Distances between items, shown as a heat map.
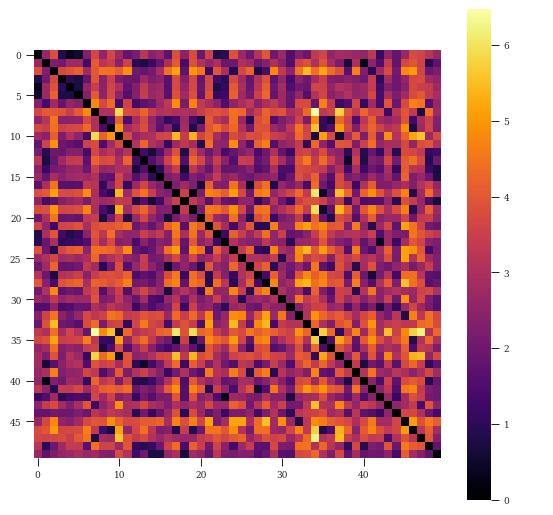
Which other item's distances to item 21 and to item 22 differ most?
28
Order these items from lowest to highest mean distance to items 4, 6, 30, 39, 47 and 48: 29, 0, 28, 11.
0, 29, 11, 28
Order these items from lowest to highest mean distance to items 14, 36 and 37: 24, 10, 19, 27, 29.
10, 29, 27, 24, 19
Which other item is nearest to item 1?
40
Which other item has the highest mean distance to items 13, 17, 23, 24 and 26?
34
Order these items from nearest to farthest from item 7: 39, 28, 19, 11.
19, 39, 11, 28
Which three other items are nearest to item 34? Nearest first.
10, 37, 6
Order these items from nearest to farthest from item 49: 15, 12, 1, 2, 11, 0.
15, 12, 1, 2, 0, 11
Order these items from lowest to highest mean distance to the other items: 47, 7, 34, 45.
47, 7, 45, 34
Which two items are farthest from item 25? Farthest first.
45, 32
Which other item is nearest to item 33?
11
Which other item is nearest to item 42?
23
